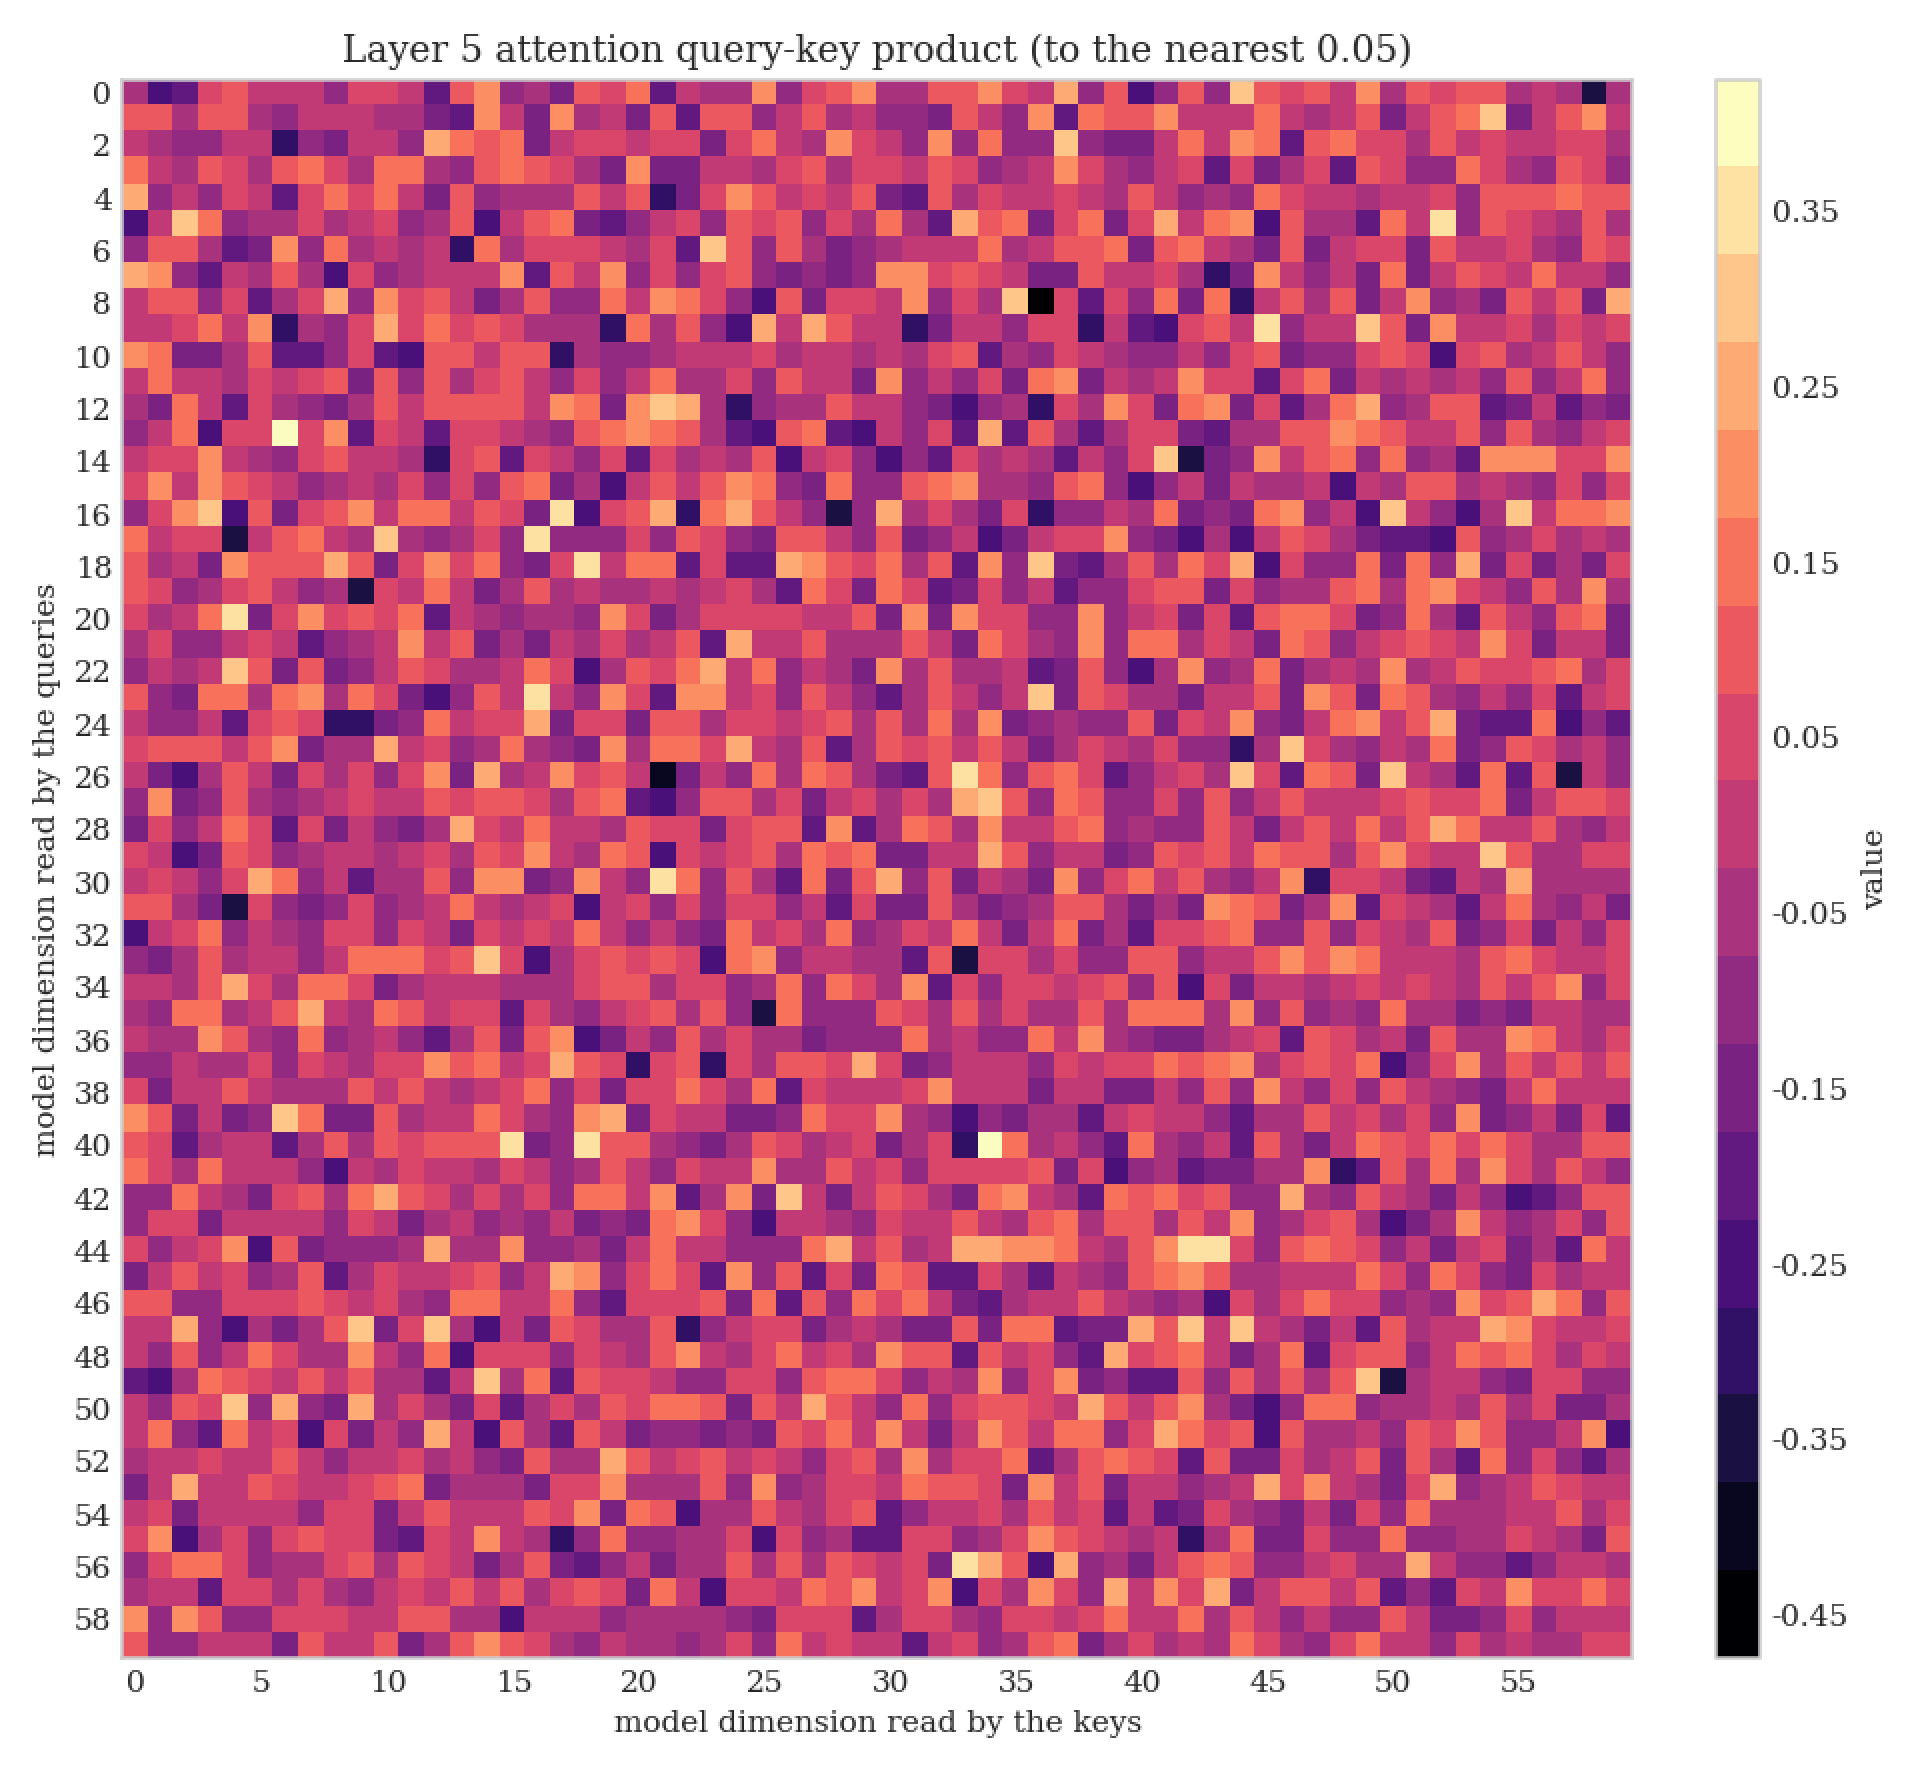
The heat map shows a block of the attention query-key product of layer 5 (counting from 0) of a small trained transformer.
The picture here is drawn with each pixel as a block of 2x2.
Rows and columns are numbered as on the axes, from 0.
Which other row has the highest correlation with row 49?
0
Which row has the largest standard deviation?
16
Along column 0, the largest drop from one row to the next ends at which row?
5
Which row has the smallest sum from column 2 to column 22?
10
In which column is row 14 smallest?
42
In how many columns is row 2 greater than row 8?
28
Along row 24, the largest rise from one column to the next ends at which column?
56
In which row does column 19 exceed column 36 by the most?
8
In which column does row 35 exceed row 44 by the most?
7
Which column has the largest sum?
34
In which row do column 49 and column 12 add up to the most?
9
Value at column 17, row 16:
0.35
